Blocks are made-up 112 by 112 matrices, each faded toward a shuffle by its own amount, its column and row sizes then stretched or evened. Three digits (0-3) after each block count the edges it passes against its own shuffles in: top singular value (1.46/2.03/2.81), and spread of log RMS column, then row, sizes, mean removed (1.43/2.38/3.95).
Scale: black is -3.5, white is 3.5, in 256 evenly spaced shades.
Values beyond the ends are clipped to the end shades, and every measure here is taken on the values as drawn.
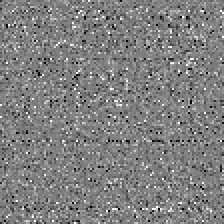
1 1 2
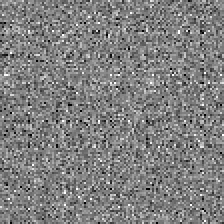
2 1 1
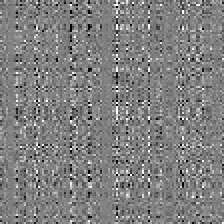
3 3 2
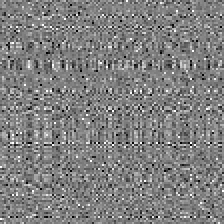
3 1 2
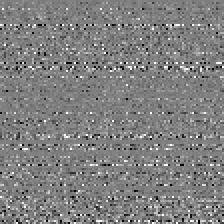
1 0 3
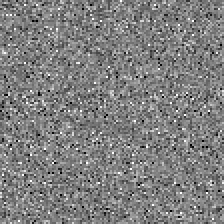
0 0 1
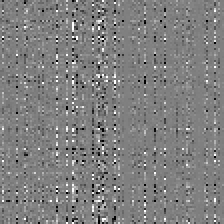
2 3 2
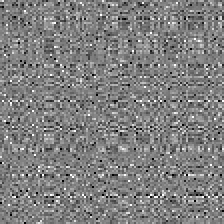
3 0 2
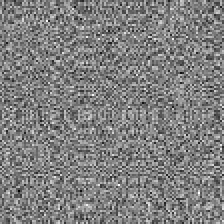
3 0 0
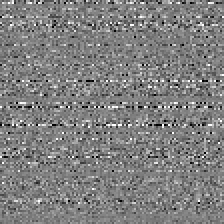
1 0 3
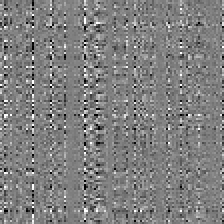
3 3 2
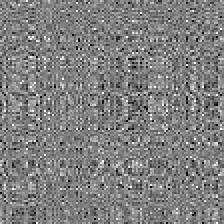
3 2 2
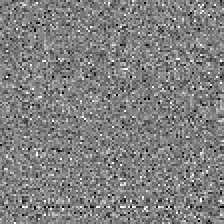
2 1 1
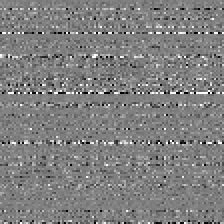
2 0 3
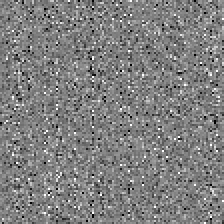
1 2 0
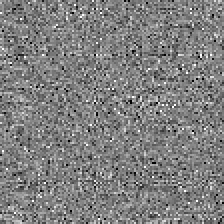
2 0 1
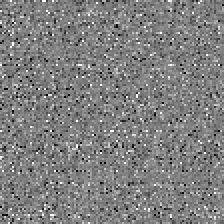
0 1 2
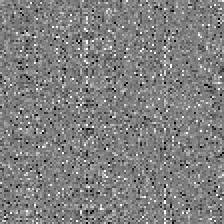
2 1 0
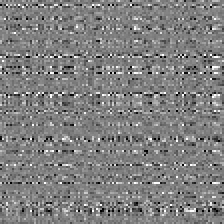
3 1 3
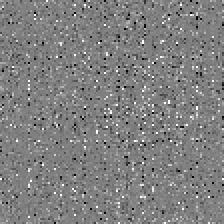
0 2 1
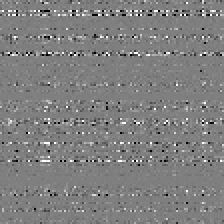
2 1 3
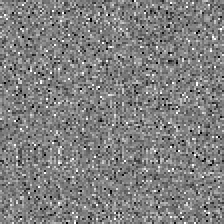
1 0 0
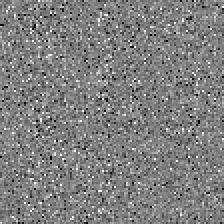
0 1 0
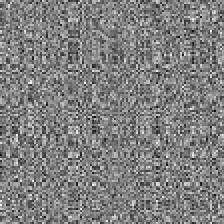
3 2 1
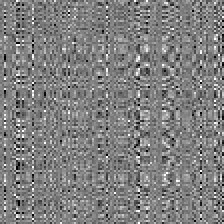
3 3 0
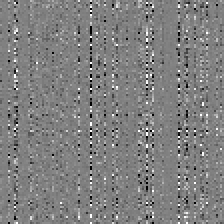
3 3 1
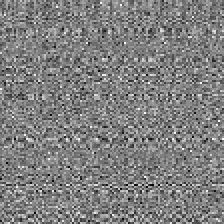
3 0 2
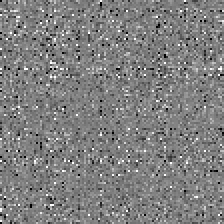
0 2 2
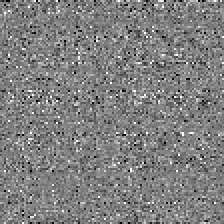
1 1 2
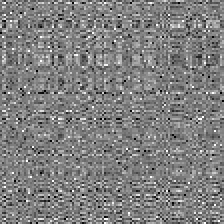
3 1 2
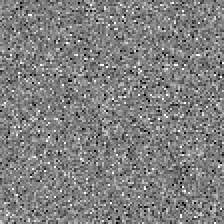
0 0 0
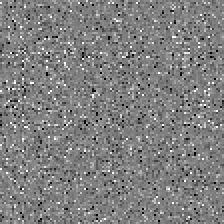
1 1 1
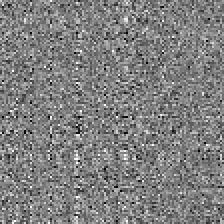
2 2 1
